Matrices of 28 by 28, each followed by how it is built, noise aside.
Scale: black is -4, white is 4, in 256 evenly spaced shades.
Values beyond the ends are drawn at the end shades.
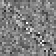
banded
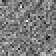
Hankel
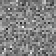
repeating columns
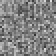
blocks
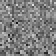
repeating columns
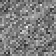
Hankel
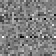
uneven rows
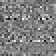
uneven rows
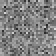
blocks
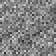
Hankel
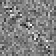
banded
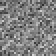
Hankel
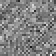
Hankel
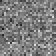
blocks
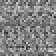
repeating columns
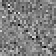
banded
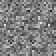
repeating columns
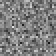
repeating columns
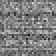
blocks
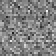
repeating columns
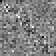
banded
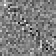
banded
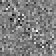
banded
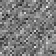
Hankel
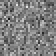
blocks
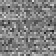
blocks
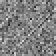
Hankel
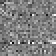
uneven rows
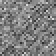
Hankel
